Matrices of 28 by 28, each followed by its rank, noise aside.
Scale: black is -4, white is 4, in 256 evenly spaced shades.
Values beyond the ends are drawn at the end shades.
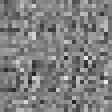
six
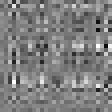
two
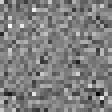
eight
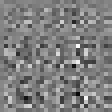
three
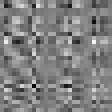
two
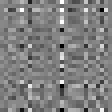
two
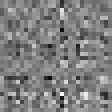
four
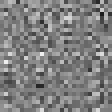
six
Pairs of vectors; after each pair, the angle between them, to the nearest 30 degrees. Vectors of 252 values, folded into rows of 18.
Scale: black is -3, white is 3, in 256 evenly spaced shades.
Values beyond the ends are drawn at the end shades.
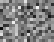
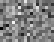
30 degrees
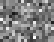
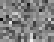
150 degrees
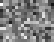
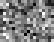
60 degrees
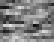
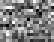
120 degrees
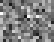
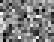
30 degrees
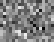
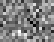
30 degrees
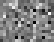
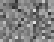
150 degrees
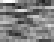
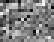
120 degrees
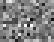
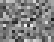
30 degrees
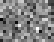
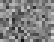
90 degrees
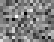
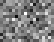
150 degrees
